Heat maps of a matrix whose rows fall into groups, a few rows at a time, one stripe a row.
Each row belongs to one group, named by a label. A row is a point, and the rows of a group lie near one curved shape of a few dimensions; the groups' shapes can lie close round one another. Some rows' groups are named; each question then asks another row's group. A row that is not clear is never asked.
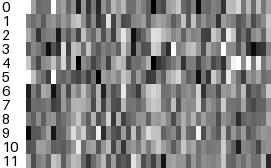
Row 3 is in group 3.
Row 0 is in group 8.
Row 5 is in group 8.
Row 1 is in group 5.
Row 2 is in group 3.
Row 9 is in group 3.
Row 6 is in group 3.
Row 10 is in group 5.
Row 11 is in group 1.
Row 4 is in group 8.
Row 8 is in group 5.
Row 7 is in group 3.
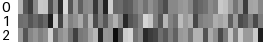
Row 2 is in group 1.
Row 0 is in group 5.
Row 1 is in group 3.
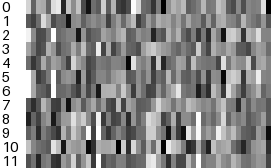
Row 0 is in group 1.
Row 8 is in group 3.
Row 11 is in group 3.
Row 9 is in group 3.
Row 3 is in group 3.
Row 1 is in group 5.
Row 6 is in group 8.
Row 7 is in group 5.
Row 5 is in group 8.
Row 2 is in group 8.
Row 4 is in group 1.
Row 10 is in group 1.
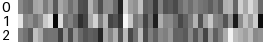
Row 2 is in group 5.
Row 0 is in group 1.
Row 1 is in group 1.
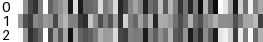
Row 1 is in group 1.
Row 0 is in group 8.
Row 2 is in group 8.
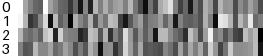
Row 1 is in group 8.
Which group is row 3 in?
1
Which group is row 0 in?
8
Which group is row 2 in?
1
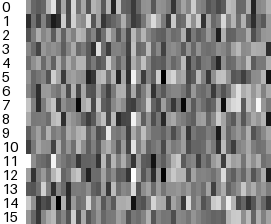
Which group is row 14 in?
3
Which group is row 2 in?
5
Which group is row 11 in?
8
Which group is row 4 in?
5
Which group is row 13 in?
5
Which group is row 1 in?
3
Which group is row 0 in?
5
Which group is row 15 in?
5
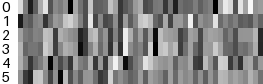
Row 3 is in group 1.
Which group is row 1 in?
3
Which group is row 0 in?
8
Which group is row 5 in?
5
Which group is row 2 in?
1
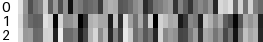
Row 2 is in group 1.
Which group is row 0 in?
8
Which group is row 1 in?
1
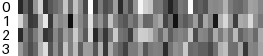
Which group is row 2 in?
3
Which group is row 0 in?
3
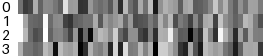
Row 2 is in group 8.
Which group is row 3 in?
1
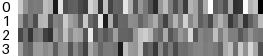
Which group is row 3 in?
1
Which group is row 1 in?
5
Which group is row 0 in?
1
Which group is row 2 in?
3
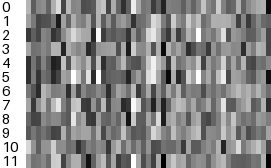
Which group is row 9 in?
3
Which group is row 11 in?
1
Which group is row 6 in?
5
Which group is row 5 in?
3
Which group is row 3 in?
1
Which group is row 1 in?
3
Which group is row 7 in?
1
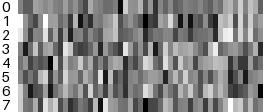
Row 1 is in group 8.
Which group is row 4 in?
3
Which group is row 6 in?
3
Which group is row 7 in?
8
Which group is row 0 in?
1
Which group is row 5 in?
5
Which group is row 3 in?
1
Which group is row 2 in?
8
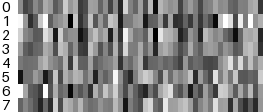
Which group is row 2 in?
1
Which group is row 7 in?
3
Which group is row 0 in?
1
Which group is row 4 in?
5
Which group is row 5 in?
3
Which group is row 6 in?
8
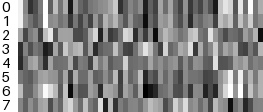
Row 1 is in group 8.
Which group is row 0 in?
8
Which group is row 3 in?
3
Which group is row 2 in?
1
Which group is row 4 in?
5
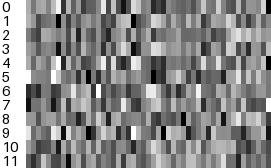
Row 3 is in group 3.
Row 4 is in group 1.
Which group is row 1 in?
3
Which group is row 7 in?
3
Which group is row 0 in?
1
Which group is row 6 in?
3
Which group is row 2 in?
5
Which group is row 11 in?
5
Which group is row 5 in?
8
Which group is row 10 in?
3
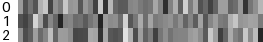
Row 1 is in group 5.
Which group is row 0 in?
5
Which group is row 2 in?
1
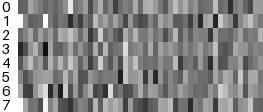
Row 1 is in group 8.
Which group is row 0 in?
5
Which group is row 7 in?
8
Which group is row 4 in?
5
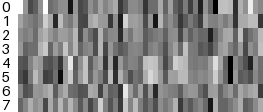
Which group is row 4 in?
5
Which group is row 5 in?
5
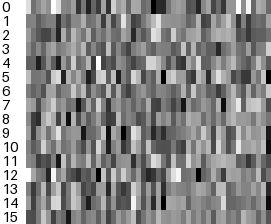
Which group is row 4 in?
3
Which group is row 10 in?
1
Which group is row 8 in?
5
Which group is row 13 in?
1
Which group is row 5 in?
1
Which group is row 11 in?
3
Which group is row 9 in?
1
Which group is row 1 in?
3
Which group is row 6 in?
5
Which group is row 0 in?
8
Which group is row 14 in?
1
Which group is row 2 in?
3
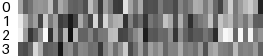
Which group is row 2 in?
8
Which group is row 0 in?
1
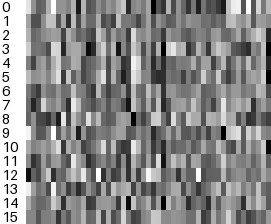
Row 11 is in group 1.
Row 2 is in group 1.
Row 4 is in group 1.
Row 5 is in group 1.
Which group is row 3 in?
1
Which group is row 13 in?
8
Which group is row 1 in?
5
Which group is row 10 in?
1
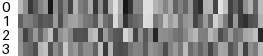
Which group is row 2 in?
1
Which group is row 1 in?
3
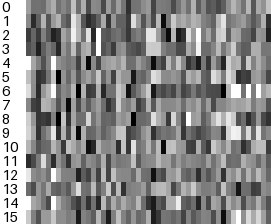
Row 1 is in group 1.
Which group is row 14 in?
8
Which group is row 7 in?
5
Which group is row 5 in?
3
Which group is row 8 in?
3
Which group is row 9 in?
8
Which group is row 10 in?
1
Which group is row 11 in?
5
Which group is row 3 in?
3
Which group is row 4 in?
8
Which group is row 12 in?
8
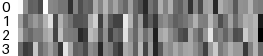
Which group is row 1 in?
1
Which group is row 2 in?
1
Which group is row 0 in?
8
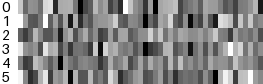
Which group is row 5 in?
8
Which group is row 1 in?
8
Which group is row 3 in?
8
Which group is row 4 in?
5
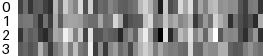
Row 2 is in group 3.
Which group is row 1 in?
3
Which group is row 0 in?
3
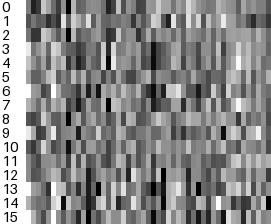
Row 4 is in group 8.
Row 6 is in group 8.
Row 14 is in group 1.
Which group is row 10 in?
5
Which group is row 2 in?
5
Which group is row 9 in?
8
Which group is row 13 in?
8
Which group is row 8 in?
5
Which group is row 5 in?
5
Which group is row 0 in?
5
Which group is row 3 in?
8
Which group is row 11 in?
5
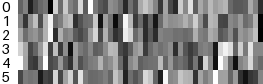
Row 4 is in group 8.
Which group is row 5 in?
3
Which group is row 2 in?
1
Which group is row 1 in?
1
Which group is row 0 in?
3
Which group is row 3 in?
8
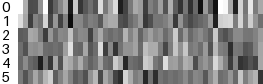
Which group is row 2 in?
5
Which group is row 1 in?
8
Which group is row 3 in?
5
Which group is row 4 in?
3
